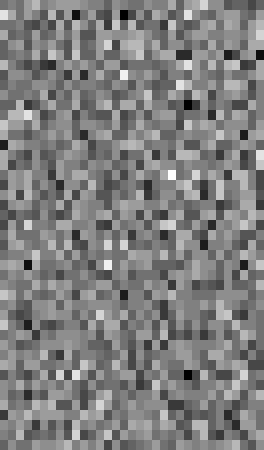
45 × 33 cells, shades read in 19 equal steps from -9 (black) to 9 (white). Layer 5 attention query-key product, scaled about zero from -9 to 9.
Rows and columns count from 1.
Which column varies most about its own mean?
24
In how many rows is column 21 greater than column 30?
16
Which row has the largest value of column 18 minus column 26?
20
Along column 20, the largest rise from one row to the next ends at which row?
17
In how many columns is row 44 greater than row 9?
15
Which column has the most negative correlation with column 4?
14
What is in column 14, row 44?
5
